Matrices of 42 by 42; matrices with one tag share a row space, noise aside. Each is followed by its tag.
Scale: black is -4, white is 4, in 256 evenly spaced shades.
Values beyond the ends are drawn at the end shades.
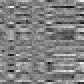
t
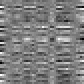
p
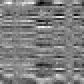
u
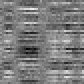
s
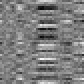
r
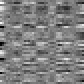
p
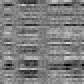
s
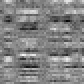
s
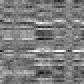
u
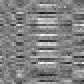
r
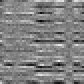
u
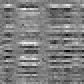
s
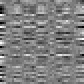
p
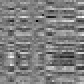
t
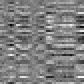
t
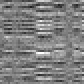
u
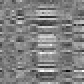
r
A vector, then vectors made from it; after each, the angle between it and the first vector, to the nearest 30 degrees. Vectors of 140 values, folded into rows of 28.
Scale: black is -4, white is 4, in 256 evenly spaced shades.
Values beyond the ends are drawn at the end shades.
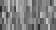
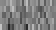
120 degrees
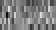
60 degrees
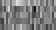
60 degrees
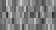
60 degrees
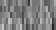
90 degrees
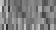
120 degrees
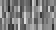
120 degrees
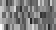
120 degrees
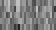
60 degrees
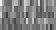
90 degrees
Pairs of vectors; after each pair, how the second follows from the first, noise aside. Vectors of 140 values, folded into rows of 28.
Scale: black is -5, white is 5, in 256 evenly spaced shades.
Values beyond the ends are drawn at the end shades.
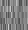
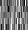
reversed, scaled up.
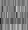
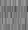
reversed, shrunk.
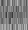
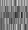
reversed.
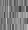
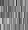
reversed, negated.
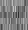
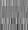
partly zeroed.
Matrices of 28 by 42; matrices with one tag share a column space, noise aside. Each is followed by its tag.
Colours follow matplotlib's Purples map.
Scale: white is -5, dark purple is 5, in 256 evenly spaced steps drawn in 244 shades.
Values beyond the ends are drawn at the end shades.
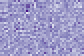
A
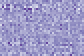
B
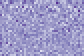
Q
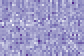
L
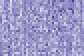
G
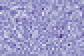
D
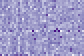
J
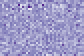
B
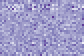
B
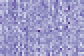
G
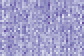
G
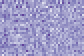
Q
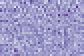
Q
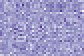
A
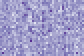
G
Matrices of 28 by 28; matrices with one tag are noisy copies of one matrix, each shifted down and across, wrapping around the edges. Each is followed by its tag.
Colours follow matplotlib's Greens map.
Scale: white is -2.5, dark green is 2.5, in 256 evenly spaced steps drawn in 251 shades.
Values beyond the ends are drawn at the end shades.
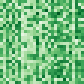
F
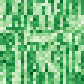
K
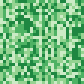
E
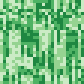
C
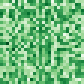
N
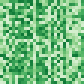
F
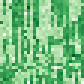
C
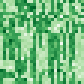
C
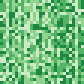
F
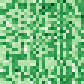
N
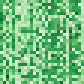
F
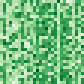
F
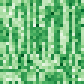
K
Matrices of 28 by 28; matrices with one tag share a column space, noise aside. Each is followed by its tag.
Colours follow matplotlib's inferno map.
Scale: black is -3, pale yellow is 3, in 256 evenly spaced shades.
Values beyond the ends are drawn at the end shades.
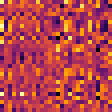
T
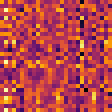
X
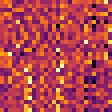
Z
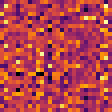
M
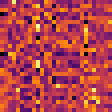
Z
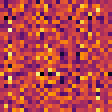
M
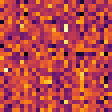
Z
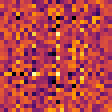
M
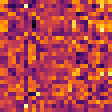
T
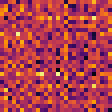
M
